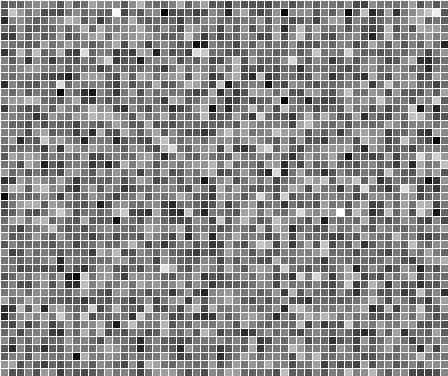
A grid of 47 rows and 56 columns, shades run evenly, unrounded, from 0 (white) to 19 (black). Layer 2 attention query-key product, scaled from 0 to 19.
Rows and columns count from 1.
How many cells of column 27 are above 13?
14
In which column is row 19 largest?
46
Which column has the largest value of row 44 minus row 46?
2
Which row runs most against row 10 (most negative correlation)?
27
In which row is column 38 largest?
9
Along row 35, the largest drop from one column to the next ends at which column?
11
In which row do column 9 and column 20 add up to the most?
7
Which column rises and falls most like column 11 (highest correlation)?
40
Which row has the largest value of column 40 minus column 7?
29
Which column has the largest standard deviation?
53
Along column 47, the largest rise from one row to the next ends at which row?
39
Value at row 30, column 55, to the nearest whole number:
12
